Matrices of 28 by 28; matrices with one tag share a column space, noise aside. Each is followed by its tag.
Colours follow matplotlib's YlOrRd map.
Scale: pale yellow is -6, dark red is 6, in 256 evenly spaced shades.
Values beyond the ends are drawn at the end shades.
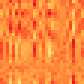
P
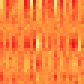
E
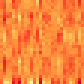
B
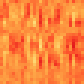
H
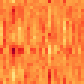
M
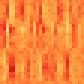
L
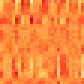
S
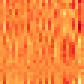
P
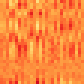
P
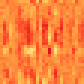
M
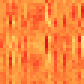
H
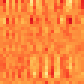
S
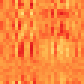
P
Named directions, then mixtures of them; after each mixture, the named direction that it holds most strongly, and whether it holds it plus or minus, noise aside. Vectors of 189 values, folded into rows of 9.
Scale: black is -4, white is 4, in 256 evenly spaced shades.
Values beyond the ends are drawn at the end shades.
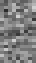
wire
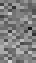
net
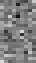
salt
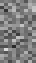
net, minus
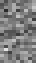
wire, plus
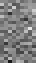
net, minus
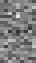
wire, plus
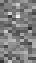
salt, minus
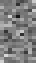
salt, plus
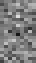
wire, plus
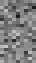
wire, minus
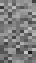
net, minus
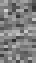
wire, minus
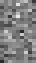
salt, minus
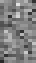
salt, minus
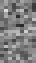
wire, minus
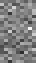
net, minus
